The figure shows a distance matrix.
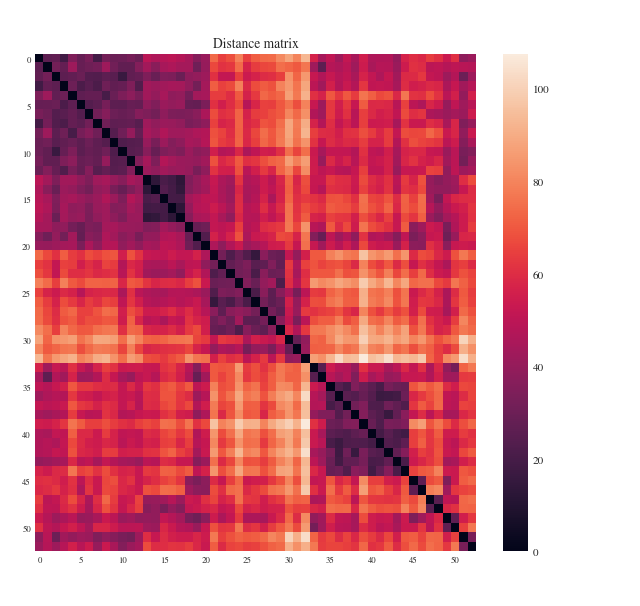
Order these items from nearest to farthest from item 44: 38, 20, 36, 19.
36, 38, 19, 20
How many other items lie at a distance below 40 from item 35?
9
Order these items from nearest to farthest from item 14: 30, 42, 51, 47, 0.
47, 0, 51, 42, 30
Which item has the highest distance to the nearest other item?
32
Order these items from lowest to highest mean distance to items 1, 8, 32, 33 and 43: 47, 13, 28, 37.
13, 37, 47, 28
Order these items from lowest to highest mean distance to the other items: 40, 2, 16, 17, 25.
2, 17, 16, 25, 40
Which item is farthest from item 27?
39
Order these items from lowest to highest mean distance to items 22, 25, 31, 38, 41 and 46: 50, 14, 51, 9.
14, 50, 9, 51
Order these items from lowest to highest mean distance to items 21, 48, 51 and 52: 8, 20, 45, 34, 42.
20, 8, 34, 45, 42
